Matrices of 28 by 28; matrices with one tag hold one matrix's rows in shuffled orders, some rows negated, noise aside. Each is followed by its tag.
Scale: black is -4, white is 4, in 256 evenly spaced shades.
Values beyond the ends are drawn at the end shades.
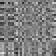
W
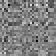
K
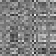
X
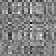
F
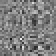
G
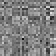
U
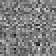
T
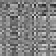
X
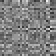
U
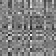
F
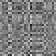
F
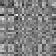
W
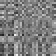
W
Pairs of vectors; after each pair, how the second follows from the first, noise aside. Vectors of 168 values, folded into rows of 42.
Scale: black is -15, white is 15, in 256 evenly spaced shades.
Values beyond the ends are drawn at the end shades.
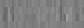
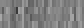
reversed, negated, scaled up.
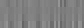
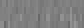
wrapped around, negated, partly zeroed.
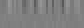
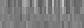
negated, scaled up.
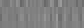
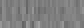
reversed, negated.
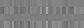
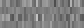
reversed, scaled up.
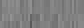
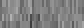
scaled up.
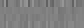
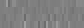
wrapped around, negated, partly zeroed.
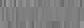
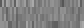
scaled up.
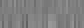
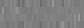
wrapped around, negated, partly zeroed.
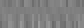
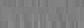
shrunk.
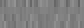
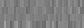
reversed, negated.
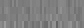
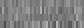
negated, scaled up.
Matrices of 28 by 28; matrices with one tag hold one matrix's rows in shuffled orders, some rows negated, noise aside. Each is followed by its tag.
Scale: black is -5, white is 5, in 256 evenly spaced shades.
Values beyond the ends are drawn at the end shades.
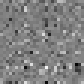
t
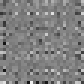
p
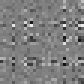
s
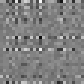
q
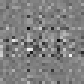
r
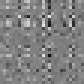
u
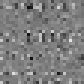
r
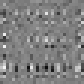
p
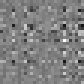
s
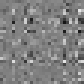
s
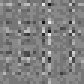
u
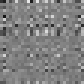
p
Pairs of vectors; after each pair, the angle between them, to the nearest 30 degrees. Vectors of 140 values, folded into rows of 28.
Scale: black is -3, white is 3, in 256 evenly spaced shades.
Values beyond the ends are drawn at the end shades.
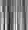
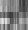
60 degrees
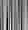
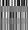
90 degrees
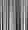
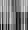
30 degrees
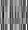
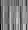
120 degrees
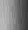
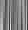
90 degrees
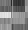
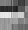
30 degrees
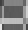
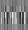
90 degrees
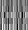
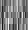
150 degrees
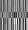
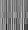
120 degrees
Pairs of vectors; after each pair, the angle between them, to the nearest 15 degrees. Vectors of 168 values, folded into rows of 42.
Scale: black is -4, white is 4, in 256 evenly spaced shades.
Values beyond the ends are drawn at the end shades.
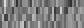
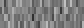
135 degrees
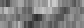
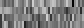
60 degrees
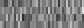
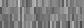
90 degrees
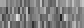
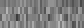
150 degrees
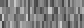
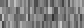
15 degrees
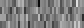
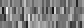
120 degrees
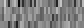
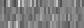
165 degrees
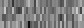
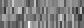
165 degrees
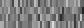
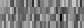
60 degrees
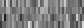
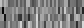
60 degrees
